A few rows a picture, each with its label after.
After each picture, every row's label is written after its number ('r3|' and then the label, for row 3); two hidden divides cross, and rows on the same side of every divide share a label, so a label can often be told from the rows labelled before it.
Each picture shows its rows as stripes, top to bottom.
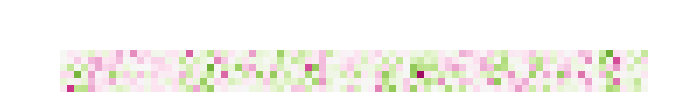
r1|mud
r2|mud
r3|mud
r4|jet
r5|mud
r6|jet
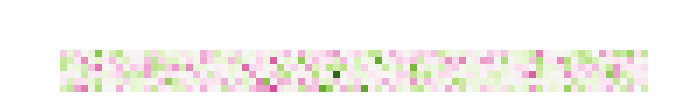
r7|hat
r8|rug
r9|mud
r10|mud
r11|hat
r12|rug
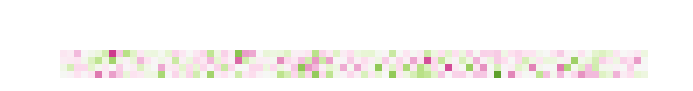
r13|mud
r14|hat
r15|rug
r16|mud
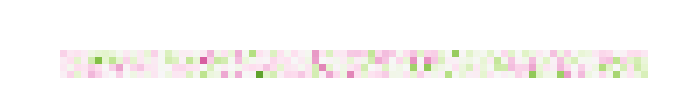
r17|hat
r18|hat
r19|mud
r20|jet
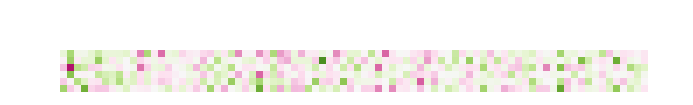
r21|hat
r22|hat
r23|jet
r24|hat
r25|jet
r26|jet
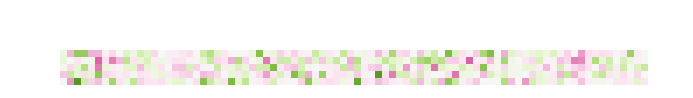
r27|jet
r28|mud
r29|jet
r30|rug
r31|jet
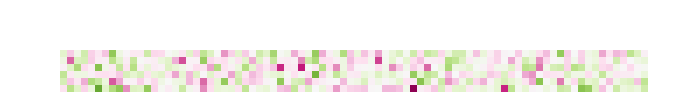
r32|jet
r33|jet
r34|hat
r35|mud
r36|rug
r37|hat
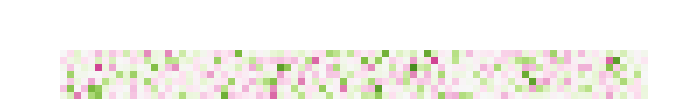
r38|mud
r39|hat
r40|mud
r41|hat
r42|jet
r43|rug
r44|rug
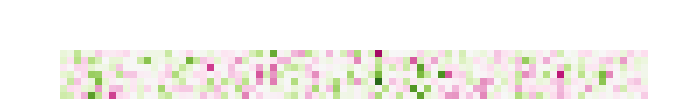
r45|jet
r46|hat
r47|rug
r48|rug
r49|rug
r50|mud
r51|rug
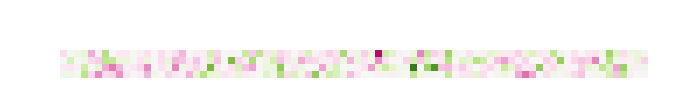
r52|jet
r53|jet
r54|mud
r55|mud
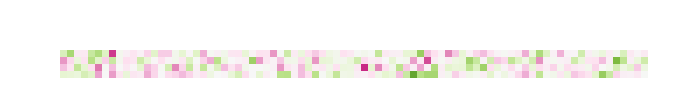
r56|rug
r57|hat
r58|jet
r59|mud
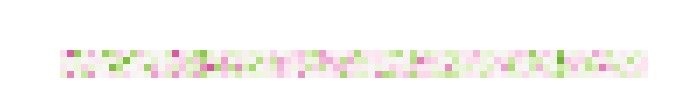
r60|jet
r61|jet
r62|hat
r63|jet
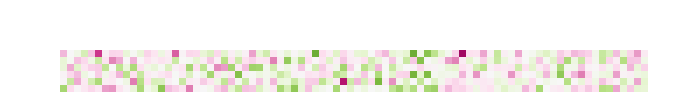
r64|mud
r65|rug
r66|jet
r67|mud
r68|rug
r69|mud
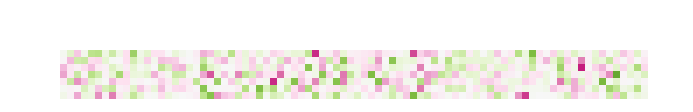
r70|hat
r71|jet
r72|jet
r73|hat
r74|rug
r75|jet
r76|mud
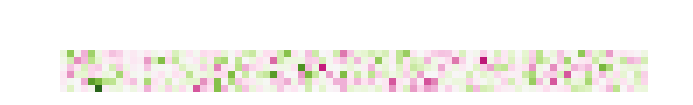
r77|rug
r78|rug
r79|mud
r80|jet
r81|hat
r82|hat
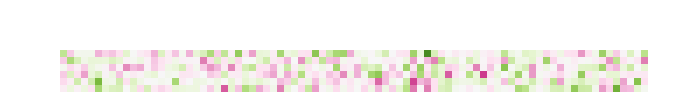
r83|mud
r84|hat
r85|rug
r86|rug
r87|hat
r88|hat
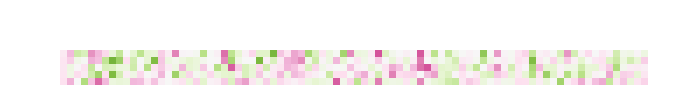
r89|jet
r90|jet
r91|hat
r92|hat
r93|jet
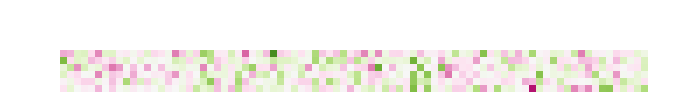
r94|jet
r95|mud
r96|rug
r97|mud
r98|mud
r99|mud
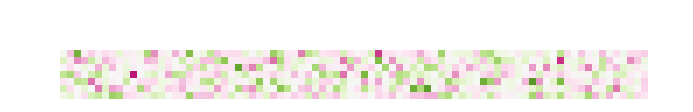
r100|jet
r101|rug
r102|mud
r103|rug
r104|jet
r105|mud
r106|hat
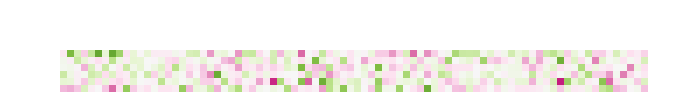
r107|hat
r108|jet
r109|rug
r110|hat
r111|rug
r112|mud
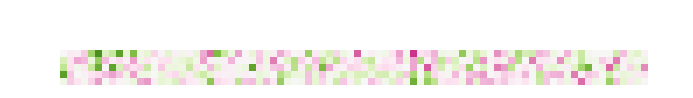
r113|hat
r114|rug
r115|hat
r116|mud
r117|mud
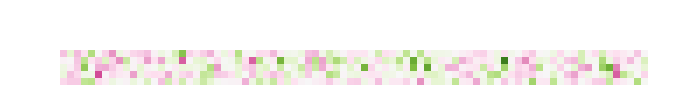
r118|rug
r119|mud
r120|mud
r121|mud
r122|jet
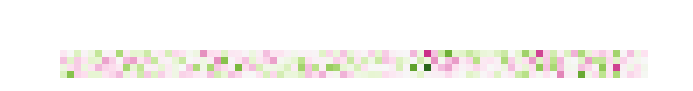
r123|hat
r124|rug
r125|mud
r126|rug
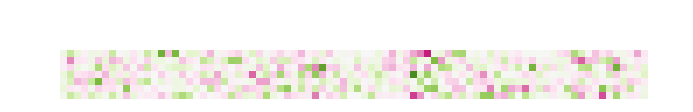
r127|hat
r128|mud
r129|hat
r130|mud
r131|rug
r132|mud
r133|hat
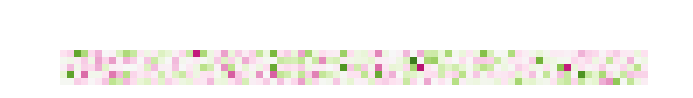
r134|jet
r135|mud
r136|jet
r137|rug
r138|hat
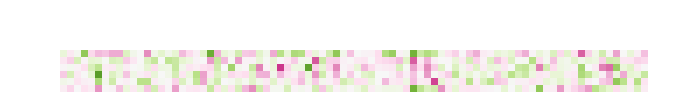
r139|mud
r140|hat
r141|hat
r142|hat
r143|hat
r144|mud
